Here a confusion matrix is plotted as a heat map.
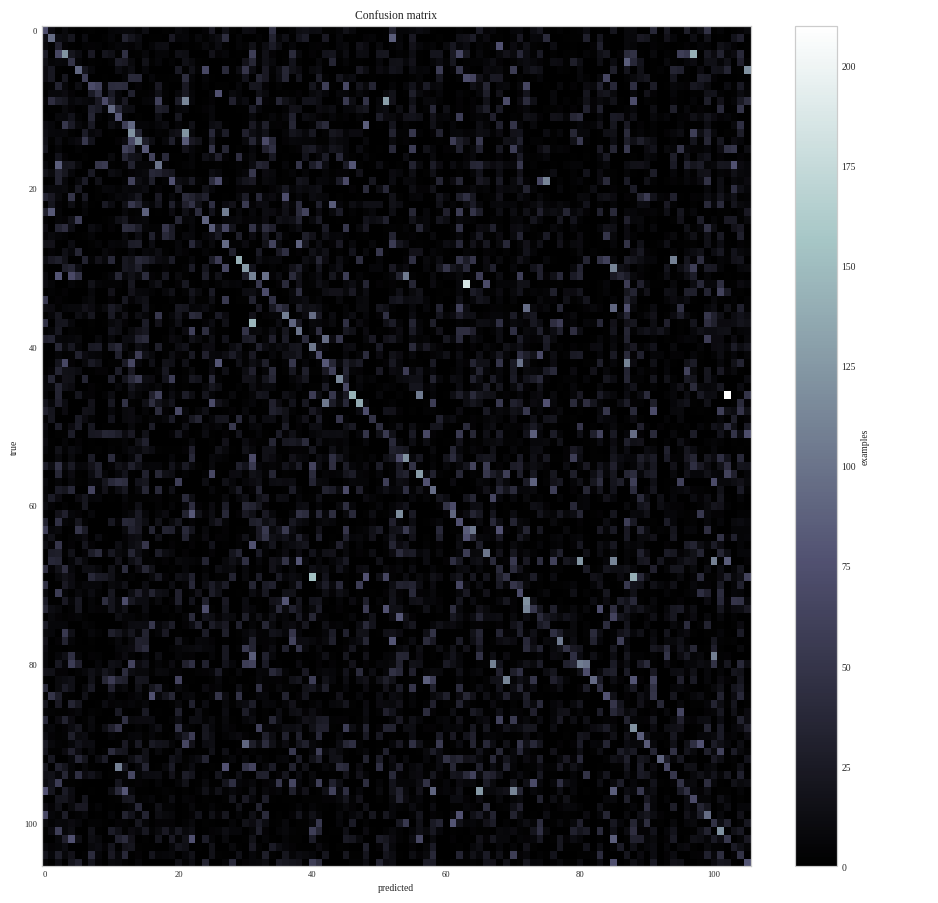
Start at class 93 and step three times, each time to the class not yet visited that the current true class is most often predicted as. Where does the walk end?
87
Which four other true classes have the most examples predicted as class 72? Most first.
73, 35, 7, 48
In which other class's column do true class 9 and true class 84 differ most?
51
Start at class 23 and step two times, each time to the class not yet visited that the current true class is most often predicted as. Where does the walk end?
38
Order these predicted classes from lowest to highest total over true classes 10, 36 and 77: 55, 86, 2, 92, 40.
92, 2, 55, 86, 40
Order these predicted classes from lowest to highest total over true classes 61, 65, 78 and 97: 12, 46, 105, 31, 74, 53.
105, 12, 46, 74, 31, 53
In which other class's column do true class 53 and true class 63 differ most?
64
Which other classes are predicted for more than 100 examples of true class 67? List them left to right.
80, 85, 100
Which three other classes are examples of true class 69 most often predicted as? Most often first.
40, 88, 48
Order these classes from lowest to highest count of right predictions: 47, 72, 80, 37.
37, 80, 72, 47
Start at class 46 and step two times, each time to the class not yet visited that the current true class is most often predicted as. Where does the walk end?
85
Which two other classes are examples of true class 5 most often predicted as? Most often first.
105, 24
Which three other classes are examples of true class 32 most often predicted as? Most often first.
63, 66, 87
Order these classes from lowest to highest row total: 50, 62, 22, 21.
50, 62, 21, 22
